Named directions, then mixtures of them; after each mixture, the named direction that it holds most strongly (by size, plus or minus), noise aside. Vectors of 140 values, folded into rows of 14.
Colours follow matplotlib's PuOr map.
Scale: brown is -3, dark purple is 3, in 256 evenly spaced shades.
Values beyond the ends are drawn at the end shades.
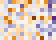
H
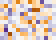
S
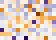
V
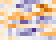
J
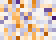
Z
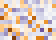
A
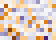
A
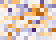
S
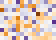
V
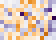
Z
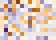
S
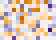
A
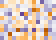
S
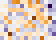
H
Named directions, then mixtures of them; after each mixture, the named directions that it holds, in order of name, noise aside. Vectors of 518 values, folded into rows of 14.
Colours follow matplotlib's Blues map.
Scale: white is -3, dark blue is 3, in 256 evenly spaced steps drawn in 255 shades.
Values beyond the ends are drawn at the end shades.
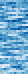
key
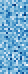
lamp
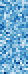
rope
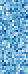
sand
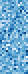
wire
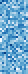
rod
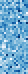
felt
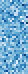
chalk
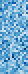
lamp, sand.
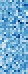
chalk, felt.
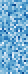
lamp, sand.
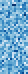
lamp, sand.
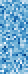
chalk, rope.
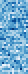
key, rope, wire.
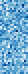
sand.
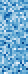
lamp, rope, sand.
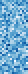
rope, wire.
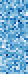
felt, rod, wire.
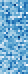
felt, key, lamp.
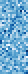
wire.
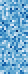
sand.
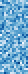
rope.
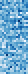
felt, key, rod.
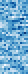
key, lamp, wire.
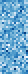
rod, wire.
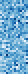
felt, rod, wire.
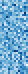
lamp.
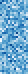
rod.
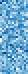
rod.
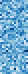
rod, wire.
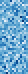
chalk.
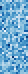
rod, sand, wire.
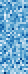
rope.
